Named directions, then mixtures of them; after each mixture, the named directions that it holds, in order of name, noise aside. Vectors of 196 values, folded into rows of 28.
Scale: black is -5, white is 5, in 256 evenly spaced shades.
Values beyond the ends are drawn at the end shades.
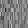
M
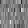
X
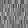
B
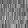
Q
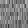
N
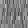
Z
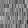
M, N, Q.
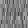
Z.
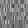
B, N, Q.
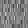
B.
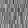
M, N, Z.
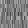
M, Z.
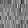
B, Q, X.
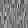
B.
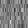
M, X, Z.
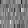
X.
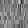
B, X.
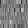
M, X.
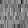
B, X, Z.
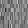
M.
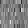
X.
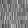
M, Q.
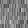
N, Q, X.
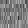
N.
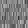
N, Q.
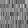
N.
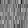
B, X.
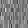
M.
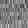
N.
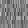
B, M, Z.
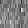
Q, X.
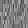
B.
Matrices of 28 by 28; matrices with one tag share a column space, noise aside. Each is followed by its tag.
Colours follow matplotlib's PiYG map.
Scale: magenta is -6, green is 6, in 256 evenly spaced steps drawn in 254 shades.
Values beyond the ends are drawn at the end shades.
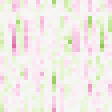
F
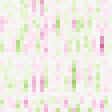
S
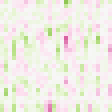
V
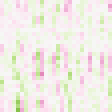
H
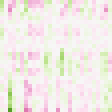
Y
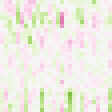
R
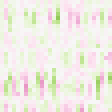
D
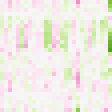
F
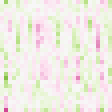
F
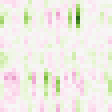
D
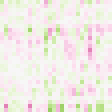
V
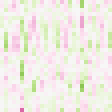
F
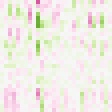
R
